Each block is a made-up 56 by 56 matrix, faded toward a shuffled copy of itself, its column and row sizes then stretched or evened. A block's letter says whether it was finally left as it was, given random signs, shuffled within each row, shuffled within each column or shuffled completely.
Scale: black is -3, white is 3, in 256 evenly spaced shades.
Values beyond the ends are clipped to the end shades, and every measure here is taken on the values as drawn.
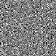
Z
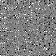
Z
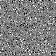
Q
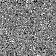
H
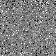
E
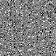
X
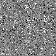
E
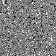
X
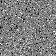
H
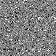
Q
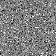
Q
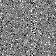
X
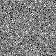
H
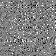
Z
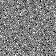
H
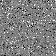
Q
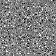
Z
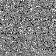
Q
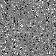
X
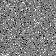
H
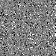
E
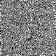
X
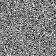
X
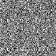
Z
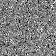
H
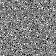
Q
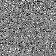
Q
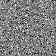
H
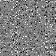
Z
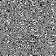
E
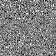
Q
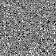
E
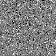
X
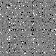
Z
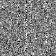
X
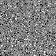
Q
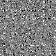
E
